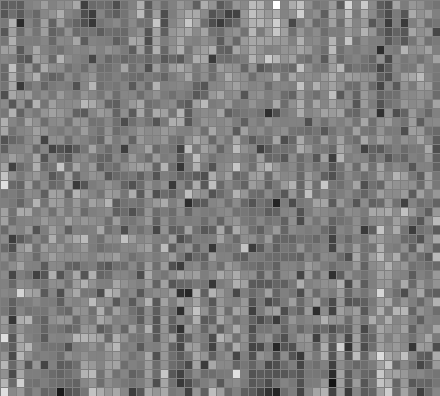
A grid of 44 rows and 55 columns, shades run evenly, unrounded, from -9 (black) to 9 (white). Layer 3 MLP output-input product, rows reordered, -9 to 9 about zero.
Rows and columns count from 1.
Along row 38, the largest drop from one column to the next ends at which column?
2
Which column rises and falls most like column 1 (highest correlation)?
49
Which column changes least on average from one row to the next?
39
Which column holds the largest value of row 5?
44
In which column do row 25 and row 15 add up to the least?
38
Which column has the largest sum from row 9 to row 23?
5
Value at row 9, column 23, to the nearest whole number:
1
